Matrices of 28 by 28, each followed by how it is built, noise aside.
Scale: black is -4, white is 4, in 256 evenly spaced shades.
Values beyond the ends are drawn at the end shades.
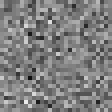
low rank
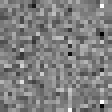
uneven columns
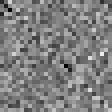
diagonal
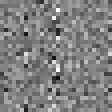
uneven columns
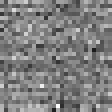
blocks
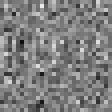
low rank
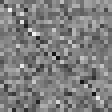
diagonal
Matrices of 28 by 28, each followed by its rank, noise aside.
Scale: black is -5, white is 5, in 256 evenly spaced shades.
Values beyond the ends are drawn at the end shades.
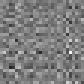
three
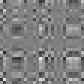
two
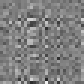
two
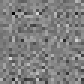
four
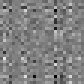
two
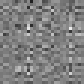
three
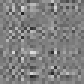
three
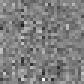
six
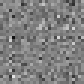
four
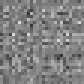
five
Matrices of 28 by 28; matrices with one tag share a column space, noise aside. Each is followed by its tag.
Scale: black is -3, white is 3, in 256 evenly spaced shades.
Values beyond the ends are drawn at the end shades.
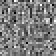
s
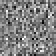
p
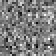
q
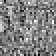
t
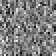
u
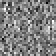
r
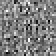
r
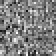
t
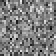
r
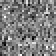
q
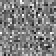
p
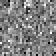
u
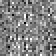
q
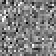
p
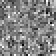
q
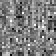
t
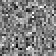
p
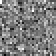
r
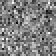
p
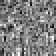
u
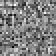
p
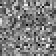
p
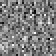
p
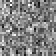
u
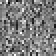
r
